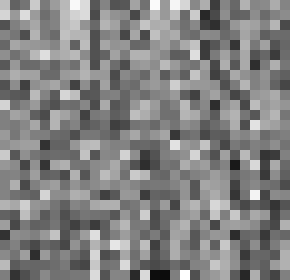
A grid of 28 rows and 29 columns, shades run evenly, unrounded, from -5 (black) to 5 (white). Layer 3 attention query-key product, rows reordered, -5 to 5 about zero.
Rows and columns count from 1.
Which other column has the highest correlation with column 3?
20
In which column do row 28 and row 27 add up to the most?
10
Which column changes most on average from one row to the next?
15
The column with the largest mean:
19
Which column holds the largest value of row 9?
18
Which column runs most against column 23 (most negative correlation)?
4
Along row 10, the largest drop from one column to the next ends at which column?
9
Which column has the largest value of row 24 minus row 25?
6
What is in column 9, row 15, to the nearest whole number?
2
